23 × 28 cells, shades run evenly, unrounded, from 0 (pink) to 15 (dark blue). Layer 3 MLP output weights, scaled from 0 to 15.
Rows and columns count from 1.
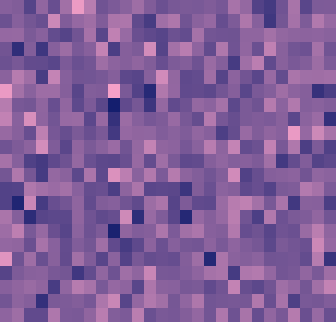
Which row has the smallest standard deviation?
5
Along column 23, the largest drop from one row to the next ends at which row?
3
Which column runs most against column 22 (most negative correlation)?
20
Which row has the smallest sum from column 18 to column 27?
10
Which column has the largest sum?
16
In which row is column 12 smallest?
23
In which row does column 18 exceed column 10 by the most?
7
